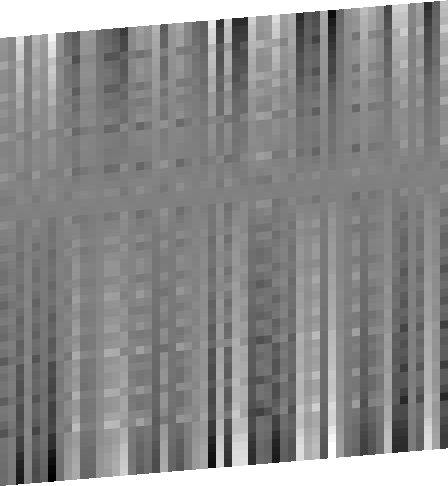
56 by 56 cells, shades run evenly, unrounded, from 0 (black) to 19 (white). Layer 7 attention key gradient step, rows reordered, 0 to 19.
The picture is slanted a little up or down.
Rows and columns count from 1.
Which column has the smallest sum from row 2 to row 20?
42
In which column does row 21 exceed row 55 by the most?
7
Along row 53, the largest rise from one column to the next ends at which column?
28
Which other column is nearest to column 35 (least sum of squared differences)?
3
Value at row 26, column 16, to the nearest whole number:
10
